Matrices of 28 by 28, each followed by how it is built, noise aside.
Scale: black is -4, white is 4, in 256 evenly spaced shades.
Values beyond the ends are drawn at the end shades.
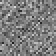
Hankel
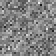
Hankel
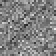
Hankel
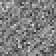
Hankel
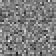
repeating columns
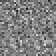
repeating columns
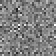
low rank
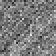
Hankel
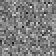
noise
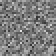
repeating columns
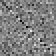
diagonal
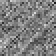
Hankel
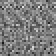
repeating columns
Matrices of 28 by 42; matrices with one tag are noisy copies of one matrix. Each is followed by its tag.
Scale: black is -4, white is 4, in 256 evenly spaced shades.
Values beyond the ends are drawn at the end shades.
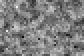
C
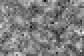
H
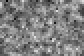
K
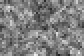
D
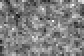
K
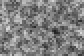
H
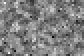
C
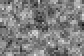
D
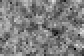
H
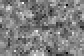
D
